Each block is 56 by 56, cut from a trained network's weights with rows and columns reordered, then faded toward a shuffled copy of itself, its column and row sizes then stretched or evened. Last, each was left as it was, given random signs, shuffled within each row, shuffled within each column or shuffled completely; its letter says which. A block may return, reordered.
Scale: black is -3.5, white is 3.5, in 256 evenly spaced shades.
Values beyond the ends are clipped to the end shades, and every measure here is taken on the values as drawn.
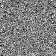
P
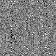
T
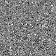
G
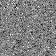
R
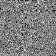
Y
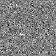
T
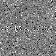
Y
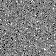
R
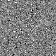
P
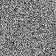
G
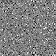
T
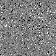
Y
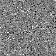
G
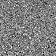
G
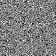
Y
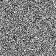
G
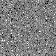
P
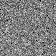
R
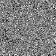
Y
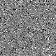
Y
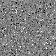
P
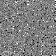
T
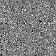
Y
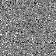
Y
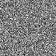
G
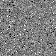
P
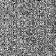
T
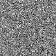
P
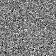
R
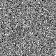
R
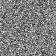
R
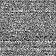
G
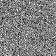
R
